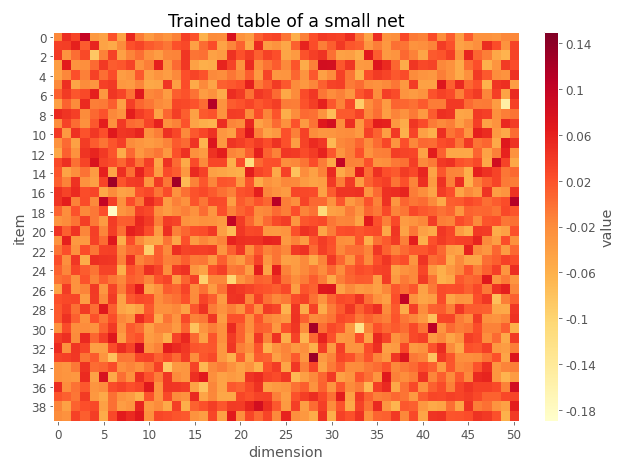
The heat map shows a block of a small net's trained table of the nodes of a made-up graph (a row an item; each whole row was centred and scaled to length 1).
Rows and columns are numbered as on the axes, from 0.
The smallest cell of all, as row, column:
18, 6
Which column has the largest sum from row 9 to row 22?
5
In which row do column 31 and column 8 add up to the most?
13
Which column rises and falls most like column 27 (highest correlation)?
20
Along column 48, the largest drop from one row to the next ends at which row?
27
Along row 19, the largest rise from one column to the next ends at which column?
19
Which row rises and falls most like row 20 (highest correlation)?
10
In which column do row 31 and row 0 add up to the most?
3
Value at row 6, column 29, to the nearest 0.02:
0
